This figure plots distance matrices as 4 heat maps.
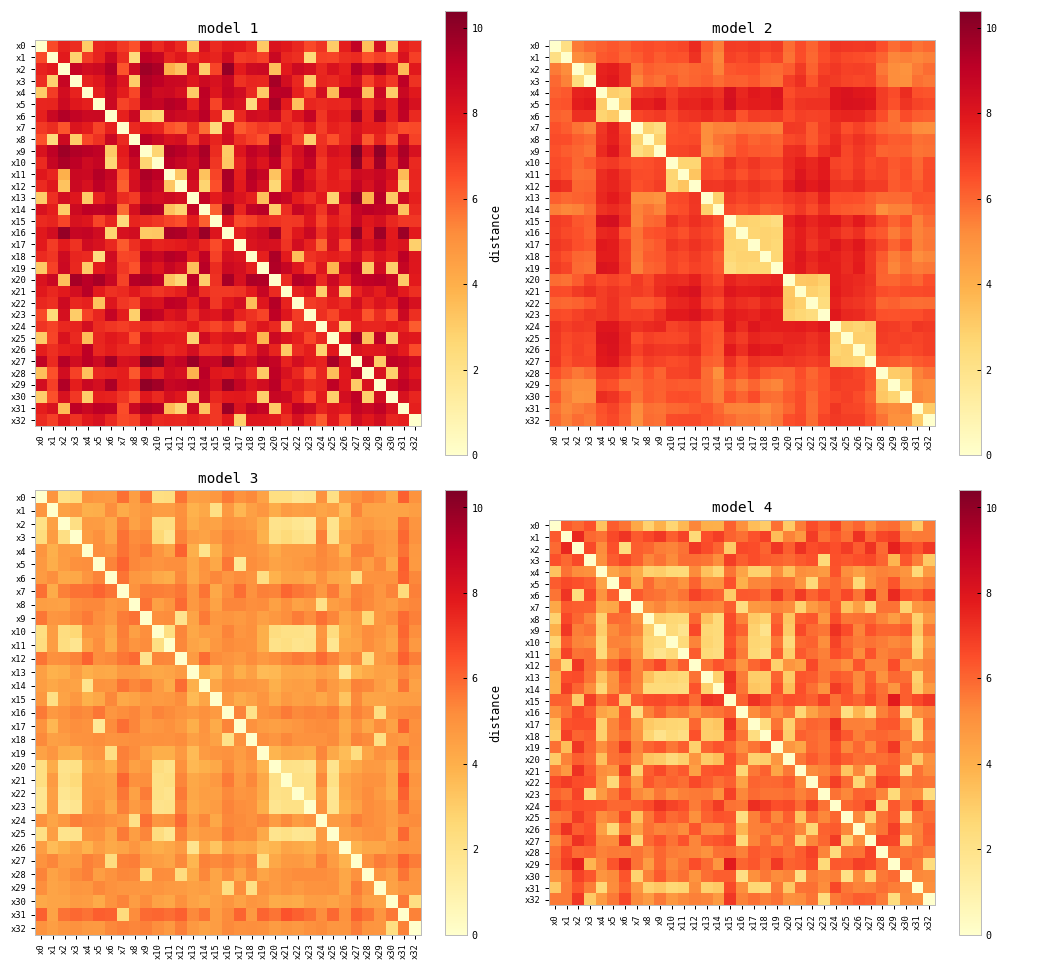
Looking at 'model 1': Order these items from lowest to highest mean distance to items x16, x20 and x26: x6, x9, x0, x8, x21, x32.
x21, x6, x9, x32, x0, x8
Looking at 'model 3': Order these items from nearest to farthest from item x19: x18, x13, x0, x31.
x13, x0, x18, x31
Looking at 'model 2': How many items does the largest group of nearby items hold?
5
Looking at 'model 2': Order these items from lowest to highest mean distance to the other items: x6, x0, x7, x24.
x7, x0, x6, x24
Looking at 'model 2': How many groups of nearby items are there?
11
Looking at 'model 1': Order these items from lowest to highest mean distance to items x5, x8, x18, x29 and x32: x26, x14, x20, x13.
x26, x13, x14, x20
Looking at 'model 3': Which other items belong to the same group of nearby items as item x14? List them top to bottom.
x4
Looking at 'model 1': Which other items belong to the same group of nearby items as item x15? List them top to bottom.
x7
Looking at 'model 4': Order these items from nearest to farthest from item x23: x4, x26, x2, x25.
x4, x25, x26, x2
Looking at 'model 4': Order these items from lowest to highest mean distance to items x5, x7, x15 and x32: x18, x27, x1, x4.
x4, x27, x18, x1
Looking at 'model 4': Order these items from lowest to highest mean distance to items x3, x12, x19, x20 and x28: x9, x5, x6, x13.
x13, x9, x5, x6
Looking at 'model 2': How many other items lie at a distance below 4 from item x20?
3
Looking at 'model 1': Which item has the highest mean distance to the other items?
x27
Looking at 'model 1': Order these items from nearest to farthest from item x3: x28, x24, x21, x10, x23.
x23, x28, x24, x21, x10
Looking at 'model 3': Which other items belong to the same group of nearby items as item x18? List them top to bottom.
x16, x29
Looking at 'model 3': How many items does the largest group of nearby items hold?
10
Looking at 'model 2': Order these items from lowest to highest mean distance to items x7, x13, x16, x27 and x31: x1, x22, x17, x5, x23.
x17, x1, x22, x23, x5
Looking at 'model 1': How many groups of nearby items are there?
9
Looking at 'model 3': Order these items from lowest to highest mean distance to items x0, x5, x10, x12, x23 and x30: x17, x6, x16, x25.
x25, x17, x6, x16
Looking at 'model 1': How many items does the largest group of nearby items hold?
7
